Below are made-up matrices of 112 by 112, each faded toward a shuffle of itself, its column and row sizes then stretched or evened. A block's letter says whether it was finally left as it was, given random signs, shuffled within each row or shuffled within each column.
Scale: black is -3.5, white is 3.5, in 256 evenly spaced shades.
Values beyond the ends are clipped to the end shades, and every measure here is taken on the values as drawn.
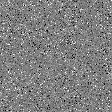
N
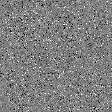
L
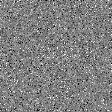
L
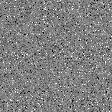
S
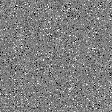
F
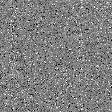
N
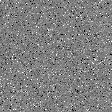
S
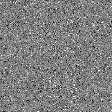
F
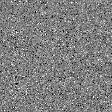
L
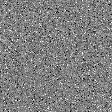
N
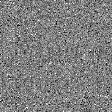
F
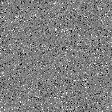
L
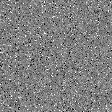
N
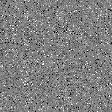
F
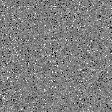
F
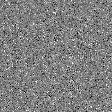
N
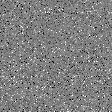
S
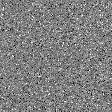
S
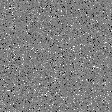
N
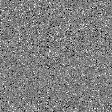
F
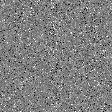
N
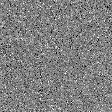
N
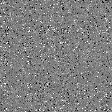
L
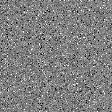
F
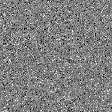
F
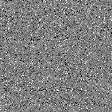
F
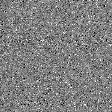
S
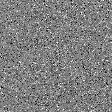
N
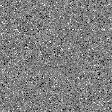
L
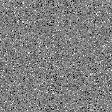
F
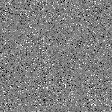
F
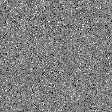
L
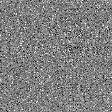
F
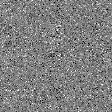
F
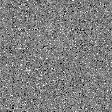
L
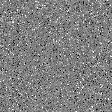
N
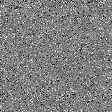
S
